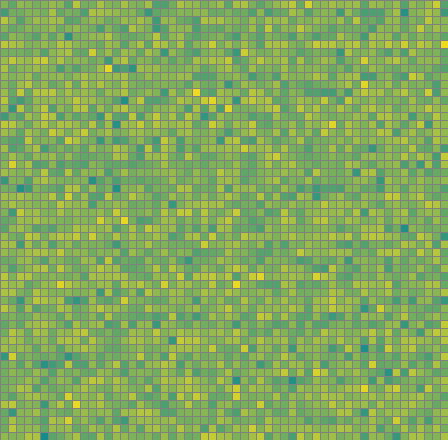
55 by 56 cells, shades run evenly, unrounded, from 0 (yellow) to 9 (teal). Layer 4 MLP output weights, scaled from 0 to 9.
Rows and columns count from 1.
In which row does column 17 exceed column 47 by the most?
9
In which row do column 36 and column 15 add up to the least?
27
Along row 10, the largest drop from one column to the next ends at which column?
52
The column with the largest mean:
15
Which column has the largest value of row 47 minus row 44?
49
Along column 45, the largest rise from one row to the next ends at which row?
22
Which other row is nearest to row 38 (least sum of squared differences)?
3
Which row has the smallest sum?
6
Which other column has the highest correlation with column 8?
42
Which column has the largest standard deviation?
46
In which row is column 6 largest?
55
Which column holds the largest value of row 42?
53
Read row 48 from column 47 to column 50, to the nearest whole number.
7 4 7 6
